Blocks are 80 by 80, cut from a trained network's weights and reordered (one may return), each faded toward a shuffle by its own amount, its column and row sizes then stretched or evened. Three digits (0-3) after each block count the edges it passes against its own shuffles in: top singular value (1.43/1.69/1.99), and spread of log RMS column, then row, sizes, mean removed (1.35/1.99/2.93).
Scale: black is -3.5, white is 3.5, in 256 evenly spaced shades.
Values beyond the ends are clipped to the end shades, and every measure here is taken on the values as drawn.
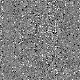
1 2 0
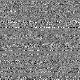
0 0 3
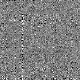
1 2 2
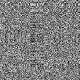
3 0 1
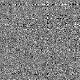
1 1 2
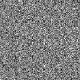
3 2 0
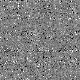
0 1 2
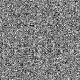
1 0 1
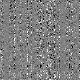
2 3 0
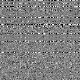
3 1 3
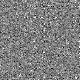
0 1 1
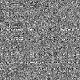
3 0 2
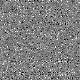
1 1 2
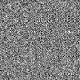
3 1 1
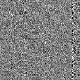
3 2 0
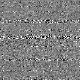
0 1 3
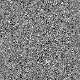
0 2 0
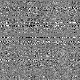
1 1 3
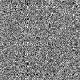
2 1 1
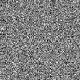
3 0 1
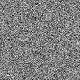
3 0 0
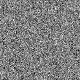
0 0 0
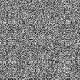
3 1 0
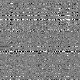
3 1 3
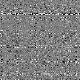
2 2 3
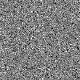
0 0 1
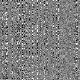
3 3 1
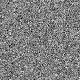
1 0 0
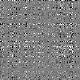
1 3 3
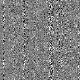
0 3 0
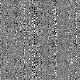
1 3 1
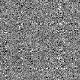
2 2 1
